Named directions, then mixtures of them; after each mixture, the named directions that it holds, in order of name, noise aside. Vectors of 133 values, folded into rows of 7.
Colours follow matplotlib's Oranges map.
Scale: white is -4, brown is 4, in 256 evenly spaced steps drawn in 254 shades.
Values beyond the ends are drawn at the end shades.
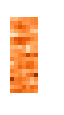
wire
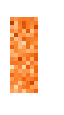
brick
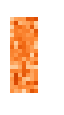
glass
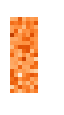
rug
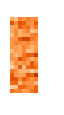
brick, rug, wire.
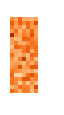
glass, rug.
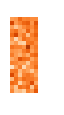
brick, rug, wire.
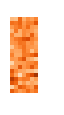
rug, wire.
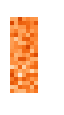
brick, rug.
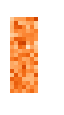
brick, glass, wire.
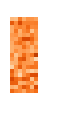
brick, rug, wire.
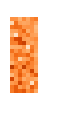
brick, rug, wire.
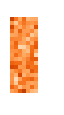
glass, rug.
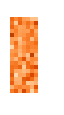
glass, rug.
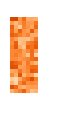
glass, rug, wire.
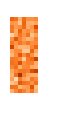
rug.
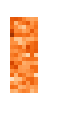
glass, wire.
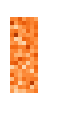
brick, rug, wire.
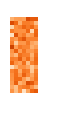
brick, glass.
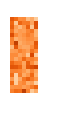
glass.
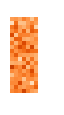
brick.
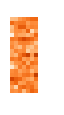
brick, glass, wire.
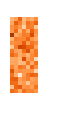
brick, rug.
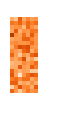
rug.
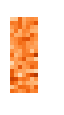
rug, wire.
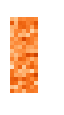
brick, rug, wire.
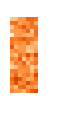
brick, glass, wire.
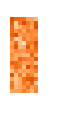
brick, glass, wire.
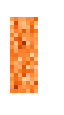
brick, glass.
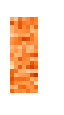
brick, rug, wire.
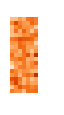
glass, rug, wire.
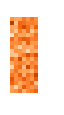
brick, wire.
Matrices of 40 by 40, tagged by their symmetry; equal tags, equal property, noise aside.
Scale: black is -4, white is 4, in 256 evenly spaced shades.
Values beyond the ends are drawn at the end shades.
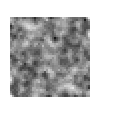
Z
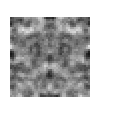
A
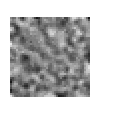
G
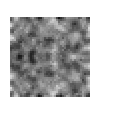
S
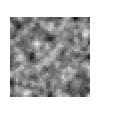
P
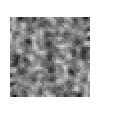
Z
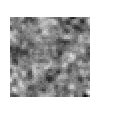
G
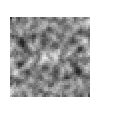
Z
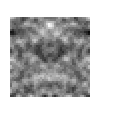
A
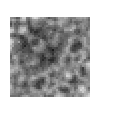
P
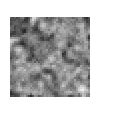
P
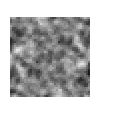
Z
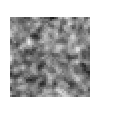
G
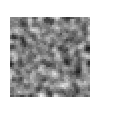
G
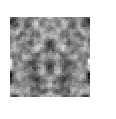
A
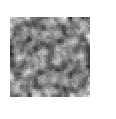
Z
